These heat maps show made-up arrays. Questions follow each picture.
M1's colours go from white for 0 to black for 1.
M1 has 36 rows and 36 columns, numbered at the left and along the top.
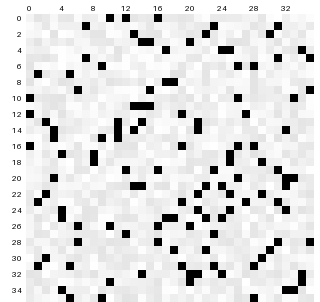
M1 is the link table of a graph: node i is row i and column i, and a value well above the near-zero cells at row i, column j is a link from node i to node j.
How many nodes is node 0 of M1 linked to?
3
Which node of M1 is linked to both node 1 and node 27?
node 23
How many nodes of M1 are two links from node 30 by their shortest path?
3
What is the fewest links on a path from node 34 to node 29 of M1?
4
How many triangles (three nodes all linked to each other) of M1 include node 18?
0
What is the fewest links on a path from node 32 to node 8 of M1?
4
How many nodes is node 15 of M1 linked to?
3
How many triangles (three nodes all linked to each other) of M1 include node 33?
0
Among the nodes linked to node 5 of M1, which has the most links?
node 31
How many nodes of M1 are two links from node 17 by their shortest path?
4
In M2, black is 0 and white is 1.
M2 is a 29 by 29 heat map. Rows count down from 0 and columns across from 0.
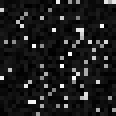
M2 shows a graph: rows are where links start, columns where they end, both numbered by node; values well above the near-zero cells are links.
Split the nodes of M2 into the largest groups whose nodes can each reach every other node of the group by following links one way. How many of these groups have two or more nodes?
1
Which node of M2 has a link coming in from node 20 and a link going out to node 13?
node 7
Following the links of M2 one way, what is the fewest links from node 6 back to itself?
5
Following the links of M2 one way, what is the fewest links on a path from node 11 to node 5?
4
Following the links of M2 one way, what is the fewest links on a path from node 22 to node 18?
3
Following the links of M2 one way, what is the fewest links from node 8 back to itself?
4
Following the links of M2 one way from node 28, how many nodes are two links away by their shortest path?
2
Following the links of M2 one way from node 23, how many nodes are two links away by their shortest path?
4
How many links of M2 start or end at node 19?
8
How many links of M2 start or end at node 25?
4
